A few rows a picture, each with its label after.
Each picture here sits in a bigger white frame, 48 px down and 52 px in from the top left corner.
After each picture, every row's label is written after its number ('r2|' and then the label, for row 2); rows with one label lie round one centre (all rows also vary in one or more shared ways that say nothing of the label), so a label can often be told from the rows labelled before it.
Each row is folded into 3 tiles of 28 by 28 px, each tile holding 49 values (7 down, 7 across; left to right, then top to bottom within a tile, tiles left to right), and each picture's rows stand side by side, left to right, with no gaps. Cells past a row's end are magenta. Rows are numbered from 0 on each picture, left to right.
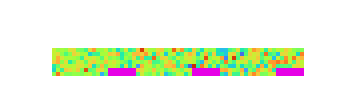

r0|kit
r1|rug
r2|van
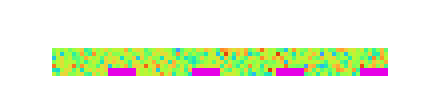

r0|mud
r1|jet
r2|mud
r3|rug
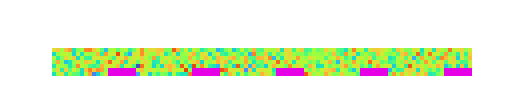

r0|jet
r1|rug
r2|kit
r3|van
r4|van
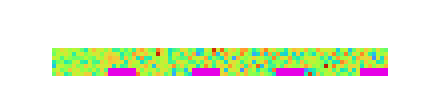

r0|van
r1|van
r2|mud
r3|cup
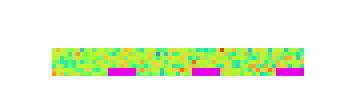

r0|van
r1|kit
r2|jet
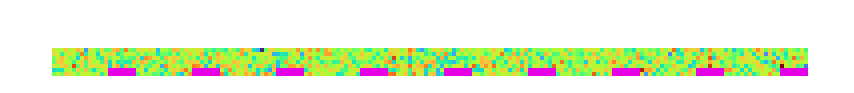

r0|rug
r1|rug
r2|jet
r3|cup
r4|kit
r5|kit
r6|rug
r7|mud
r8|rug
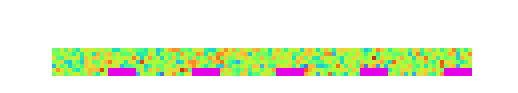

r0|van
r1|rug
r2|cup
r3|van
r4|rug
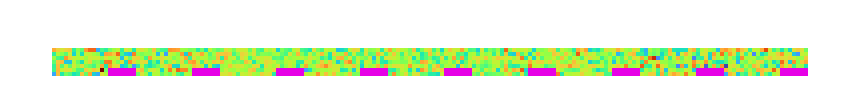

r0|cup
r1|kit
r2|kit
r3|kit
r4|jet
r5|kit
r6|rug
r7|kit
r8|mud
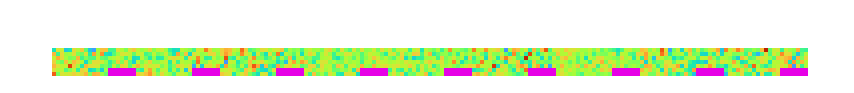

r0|kit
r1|mud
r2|rug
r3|jet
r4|jet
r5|mud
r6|kit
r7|jet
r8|mud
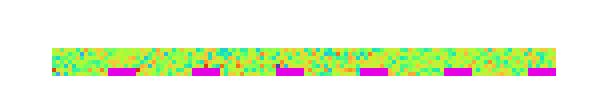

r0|mud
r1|mud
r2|mud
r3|kit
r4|van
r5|mud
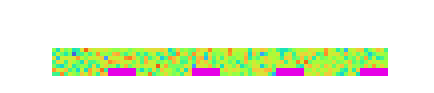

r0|mud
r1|mud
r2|kit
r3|cup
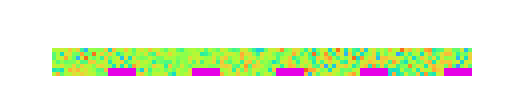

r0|van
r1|cup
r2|jet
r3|cup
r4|cup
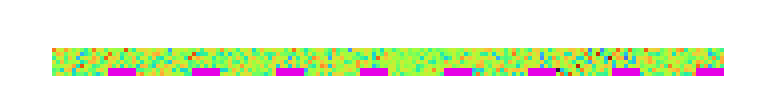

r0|mud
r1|van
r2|mud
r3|rug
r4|jet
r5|jet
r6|cup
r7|rug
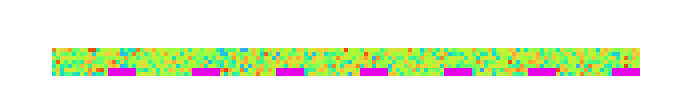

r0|rug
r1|jet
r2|van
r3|mud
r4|van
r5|jet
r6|van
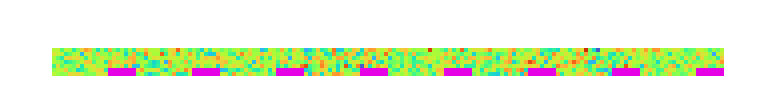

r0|cup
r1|van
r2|cup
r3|mud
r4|mud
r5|rug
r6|rug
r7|cup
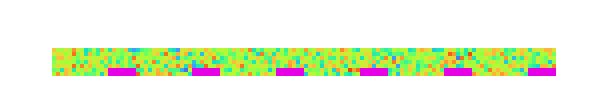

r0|rug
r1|van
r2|mud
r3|jet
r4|cup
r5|van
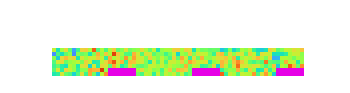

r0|mud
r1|kit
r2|kit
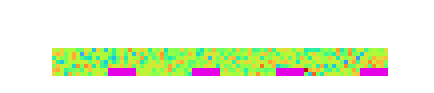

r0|jet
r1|kit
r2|van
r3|mud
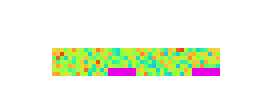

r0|kit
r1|mud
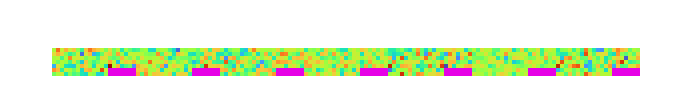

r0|rug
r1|jet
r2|mud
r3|cup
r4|cup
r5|jet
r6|cup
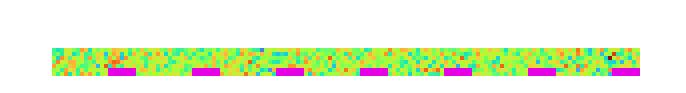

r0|mud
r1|cup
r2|jet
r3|kit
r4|jet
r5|rug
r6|mud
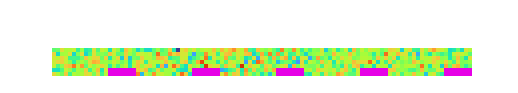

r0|kit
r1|jet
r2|jet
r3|van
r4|kit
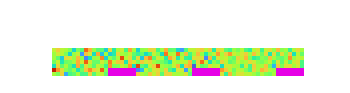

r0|jet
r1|cup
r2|jet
